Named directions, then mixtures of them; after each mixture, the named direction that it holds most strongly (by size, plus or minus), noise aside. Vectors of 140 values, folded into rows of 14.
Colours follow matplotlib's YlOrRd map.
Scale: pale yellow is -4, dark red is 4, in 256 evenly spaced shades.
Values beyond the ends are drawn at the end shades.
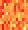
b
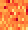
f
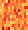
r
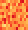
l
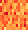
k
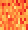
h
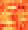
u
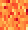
f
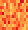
l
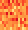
f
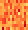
r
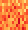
h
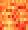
u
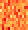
r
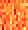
b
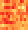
u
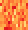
k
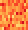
h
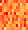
k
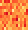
k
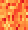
l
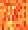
r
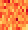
f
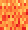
h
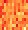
b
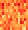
h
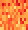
h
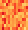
b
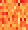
k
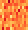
r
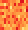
l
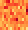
f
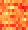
u
